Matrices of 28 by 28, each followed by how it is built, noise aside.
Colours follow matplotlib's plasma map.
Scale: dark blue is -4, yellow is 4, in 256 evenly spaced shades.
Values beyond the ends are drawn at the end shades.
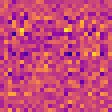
low rank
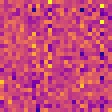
uneven columns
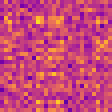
blocks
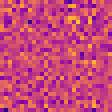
low rank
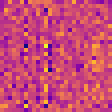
low rank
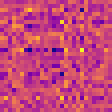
low rank
